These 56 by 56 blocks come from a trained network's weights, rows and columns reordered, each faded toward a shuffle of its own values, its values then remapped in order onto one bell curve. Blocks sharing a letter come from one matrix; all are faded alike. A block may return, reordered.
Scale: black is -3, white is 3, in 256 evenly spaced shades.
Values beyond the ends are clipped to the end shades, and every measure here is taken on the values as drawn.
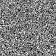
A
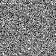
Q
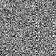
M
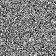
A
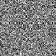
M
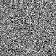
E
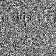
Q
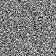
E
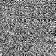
E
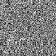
E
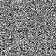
M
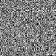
M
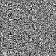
M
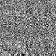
M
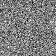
A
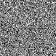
Q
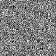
M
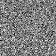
Q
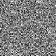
M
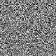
E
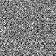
E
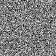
Q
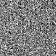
Q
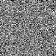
E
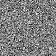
Q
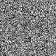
Q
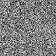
E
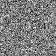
A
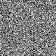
A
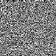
E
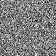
Q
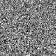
Q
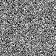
A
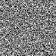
E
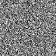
Q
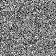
A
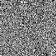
Q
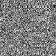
M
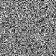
E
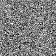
Q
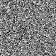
A
